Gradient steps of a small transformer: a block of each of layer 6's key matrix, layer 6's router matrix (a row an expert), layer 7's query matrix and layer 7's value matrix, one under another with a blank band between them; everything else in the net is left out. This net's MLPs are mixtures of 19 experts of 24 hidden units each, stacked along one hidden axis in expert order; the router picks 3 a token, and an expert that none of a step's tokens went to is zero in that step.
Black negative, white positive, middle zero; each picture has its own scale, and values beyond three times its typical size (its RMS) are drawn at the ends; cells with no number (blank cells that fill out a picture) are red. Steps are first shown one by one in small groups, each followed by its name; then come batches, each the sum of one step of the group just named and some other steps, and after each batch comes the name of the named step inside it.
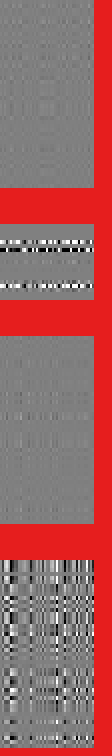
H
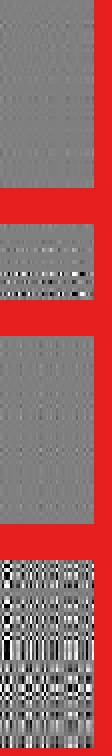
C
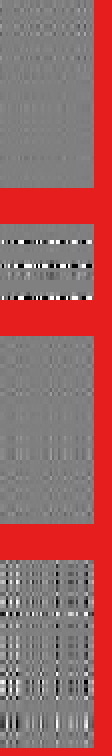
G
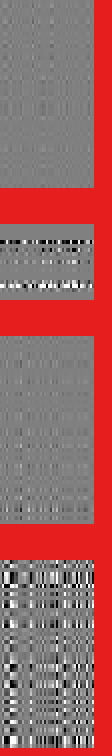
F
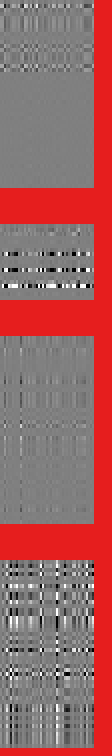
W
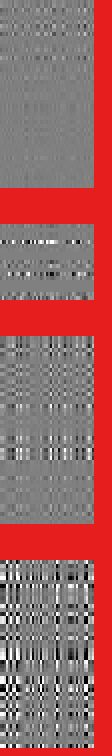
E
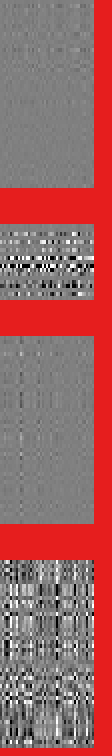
C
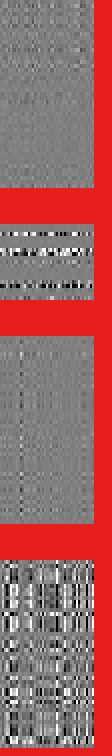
F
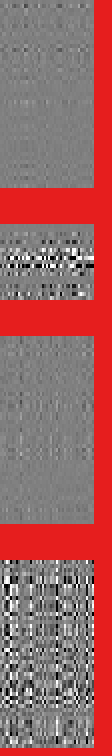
F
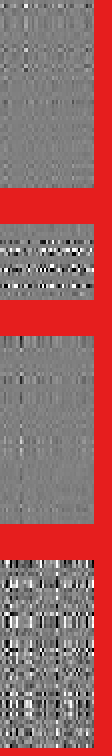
W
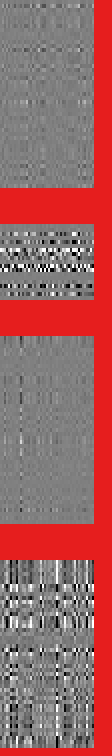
W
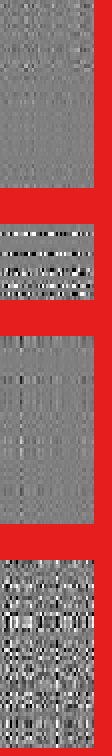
W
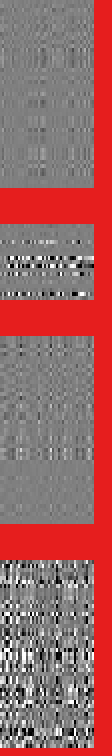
E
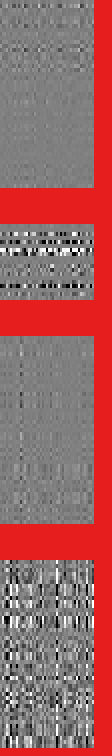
C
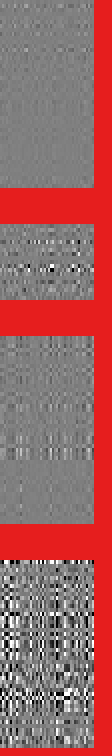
E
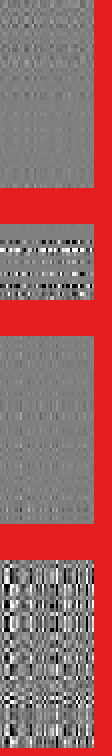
F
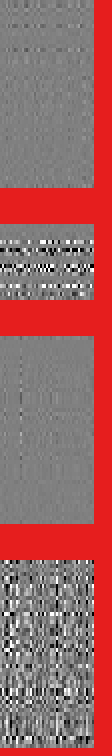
H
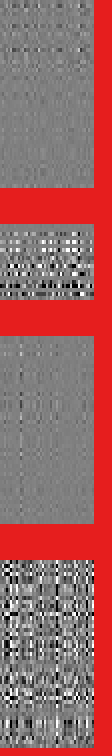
C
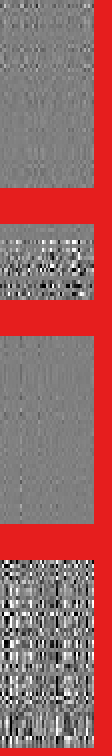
C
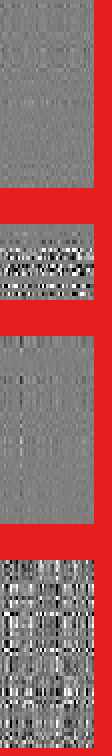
W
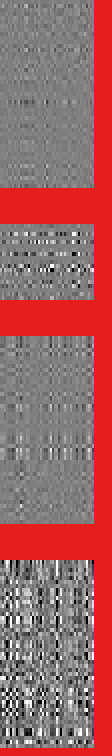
E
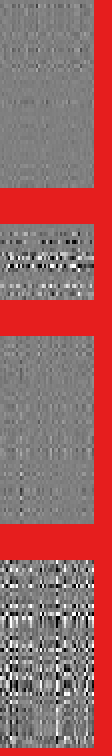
F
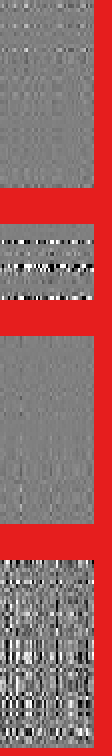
G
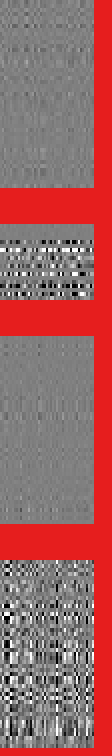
C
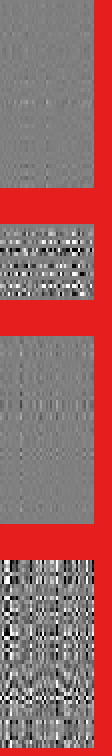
H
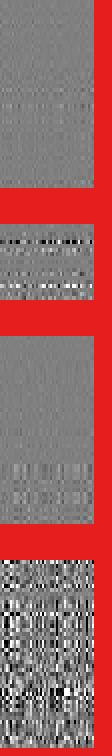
F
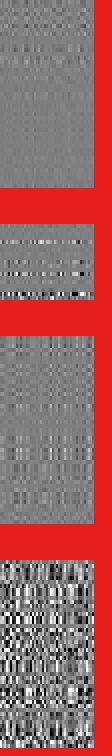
E
